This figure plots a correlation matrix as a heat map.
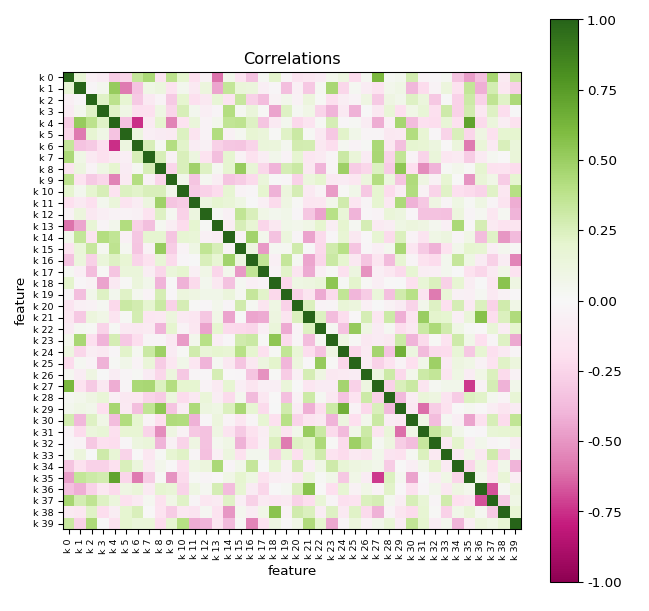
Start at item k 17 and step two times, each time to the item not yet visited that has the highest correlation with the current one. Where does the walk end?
k 14
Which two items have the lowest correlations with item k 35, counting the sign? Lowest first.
k 27, k 6
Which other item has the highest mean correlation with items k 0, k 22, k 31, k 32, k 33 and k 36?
k 21
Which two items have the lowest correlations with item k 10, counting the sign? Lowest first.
k 23, k 18
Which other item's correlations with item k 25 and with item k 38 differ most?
k 22
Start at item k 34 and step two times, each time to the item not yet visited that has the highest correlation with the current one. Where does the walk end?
k 5
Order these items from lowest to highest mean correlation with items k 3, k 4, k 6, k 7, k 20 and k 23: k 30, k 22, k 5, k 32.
k 30, k 22, k 5, k 32
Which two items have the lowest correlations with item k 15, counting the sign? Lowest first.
k 17, k 32
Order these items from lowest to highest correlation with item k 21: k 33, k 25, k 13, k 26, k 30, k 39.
k 30, k 25, k 13, k 33, k 26, k 39
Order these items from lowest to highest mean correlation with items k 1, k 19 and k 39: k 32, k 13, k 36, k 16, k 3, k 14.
k 32, k 13, k 36, k 16, k 14, k 3
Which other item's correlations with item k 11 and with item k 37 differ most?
k 36
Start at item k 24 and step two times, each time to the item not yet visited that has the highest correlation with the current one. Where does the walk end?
k 8
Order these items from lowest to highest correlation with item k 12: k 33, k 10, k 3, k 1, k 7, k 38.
k 33, k 10, k 7, k 3, k 38, k 1
